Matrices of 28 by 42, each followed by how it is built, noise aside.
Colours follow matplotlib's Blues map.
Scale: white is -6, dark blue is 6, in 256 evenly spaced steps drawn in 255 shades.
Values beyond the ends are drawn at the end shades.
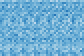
repeating columns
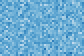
repeating rows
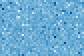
sparse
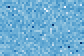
sparse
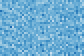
repeating rows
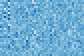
uneven columns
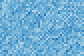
Hankel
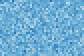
noise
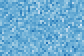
noise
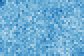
smooth
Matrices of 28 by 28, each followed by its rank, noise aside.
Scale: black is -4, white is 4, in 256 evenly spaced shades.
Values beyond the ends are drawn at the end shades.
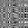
two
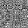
six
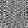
three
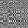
two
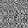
four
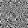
six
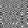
two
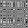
two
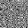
six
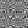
two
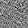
six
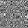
four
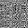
four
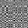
two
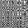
four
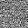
six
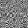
six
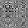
three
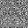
four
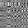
two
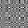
two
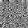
six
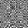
four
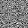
six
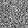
six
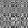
two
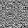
six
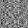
four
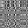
two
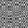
two
